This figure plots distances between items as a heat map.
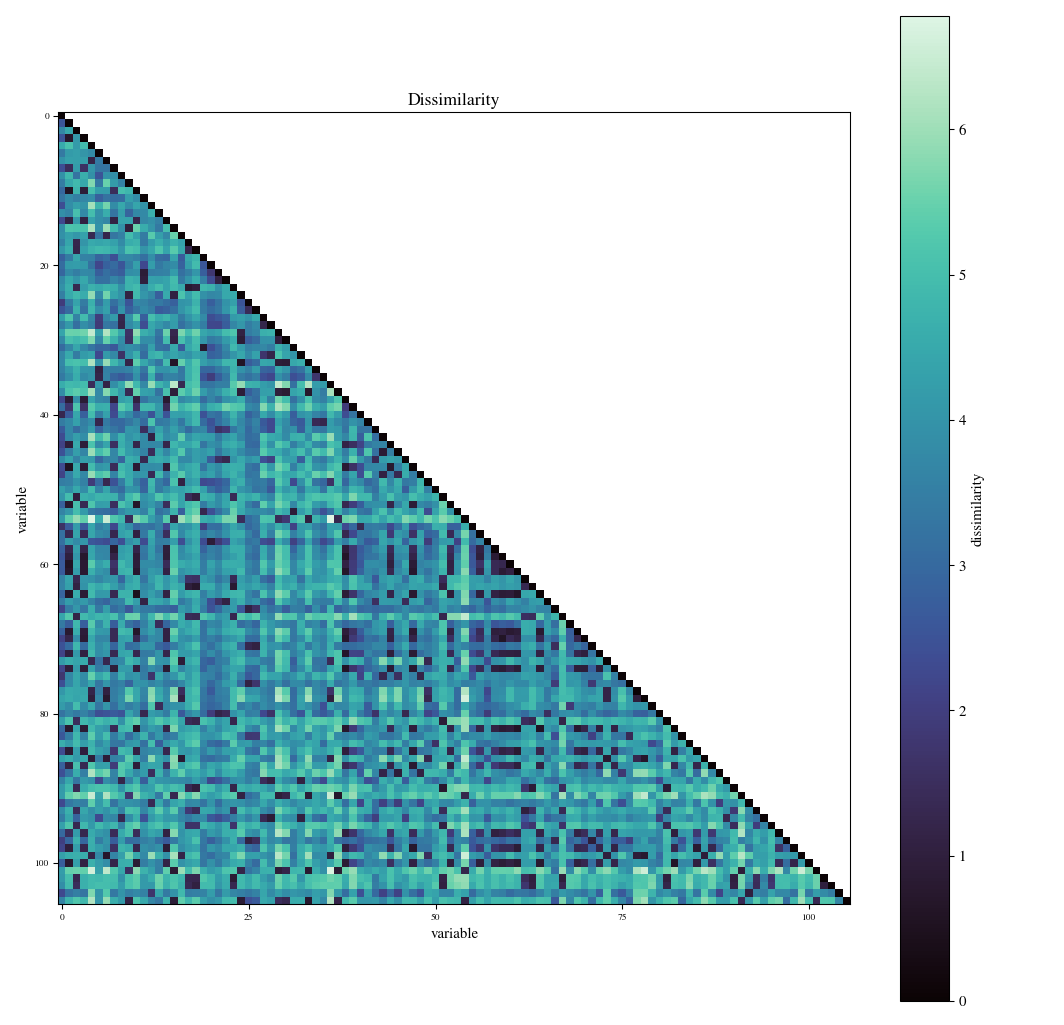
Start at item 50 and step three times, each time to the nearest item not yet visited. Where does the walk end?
13
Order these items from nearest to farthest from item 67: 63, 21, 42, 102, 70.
102, 63, 42, 21, 70
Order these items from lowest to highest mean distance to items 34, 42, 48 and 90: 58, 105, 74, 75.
75, 74, 58, 105
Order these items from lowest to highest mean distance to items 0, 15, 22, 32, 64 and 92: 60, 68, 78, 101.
60, 68, 101, 78
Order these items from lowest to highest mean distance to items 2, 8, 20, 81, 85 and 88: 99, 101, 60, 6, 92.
92, 60, 6, 99, 101
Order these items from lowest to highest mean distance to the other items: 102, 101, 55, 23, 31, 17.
55, 31, 17, 23, 102, 101
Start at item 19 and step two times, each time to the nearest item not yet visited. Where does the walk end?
53
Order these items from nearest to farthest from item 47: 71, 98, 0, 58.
98, 58, 0, 71
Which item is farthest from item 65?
54
